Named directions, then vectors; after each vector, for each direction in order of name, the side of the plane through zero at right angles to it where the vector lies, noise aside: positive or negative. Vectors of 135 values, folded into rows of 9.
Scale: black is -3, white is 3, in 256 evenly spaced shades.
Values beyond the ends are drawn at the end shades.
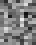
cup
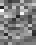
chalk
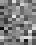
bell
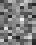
positive, negative, positive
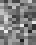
negative, positive, positive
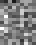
negative, positive, positive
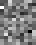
negative, negative, positive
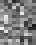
negative, positive, positive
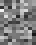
positive, positive, positive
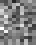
negative, positive, positive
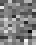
negative, negative, positive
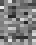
negative, negative, positive
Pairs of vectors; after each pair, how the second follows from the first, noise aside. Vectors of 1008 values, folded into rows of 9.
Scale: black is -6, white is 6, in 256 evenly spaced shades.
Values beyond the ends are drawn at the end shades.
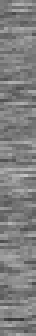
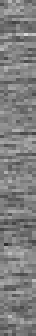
wrapped around, negated.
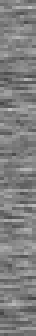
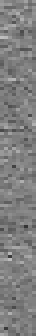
reversed, negated, partly zeroed.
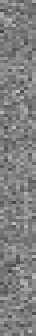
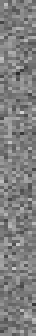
reversed.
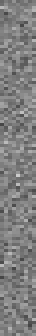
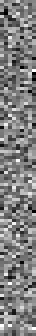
reversed, scaled up.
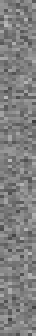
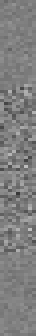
wrapped around, partly zeroed.
